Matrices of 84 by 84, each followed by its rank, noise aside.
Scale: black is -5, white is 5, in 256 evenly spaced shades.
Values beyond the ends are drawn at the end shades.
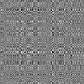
two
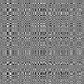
two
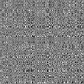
five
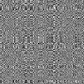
four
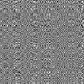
four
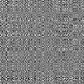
four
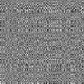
four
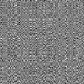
five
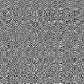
five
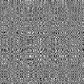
five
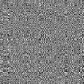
five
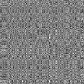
five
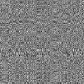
five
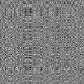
three
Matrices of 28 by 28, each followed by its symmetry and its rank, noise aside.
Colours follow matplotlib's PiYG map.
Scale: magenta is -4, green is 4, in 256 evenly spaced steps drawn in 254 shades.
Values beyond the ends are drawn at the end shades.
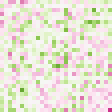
symmetric, rank six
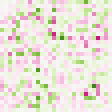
antisymmetric, rank six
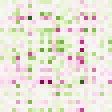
no symmetry, rank three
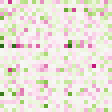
no symmetry, rank four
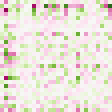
no symmetry, rank three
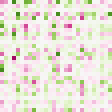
no symmetry, rank four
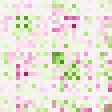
symmetric, rank four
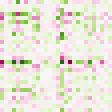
no symmetry, rank three
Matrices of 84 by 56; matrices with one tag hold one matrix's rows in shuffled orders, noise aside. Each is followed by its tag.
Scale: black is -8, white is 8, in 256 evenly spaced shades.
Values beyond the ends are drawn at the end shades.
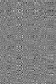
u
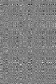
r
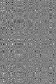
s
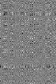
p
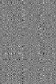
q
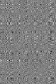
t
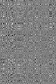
s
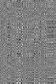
u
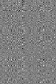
q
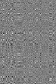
s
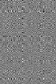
q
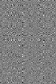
q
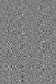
q
